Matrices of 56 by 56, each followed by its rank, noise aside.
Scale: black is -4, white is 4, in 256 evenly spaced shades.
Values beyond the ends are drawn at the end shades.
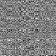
five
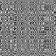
four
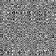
six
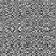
five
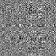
six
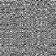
six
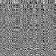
four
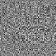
six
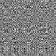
six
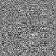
seven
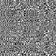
five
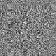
seven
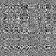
four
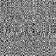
four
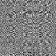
six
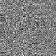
seven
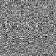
six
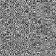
seven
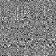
six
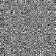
seven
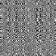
four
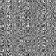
five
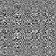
four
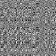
six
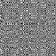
five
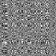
four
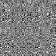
seven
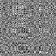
six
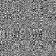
seven
